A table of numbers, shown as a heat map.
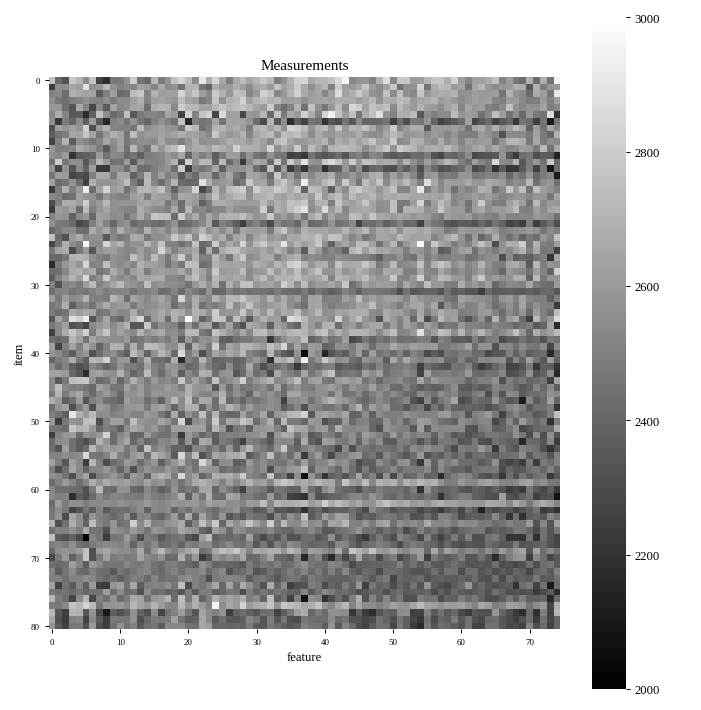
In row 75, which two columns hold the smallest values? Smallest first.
74, 71
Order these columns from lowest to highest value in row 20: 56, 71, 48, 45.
56, 71, 48, 45
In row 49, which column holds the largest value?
3
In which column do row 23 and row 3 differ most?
22
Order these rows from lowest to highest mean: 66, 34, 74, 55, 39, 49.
74, 66, 55, 49, 39, 34
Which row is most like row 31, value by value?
68
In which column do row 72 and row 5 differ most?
48
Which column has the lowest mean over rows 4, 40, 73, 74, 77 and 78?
73
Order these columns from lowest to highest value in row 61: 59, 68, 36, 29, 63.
36, 68, 63, 59, 29
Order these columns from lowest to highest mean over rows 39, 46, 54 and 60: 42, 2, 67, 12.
67, 42, 2, 12
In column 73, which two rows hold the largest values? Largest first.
5, 12
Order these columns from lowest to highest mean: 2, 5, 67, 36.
67, 2, 5, 36
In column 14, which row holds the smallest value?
78
